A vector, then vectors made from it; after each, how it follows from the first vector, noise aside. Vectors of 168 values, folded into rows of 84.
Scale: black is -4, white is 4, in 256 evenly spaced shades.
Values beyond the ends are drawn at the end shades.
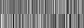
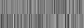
negated, shrunk.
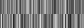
sign-scrambled.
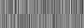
reversed, negated, shrunk.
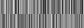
reversed, negated.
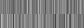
shrunk.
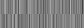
reversed, negated, shrunk.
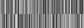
reversed, negated.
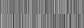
shrunk.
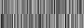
negated.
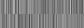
reversed, negated, shrunk.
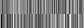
negated.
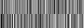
negated.
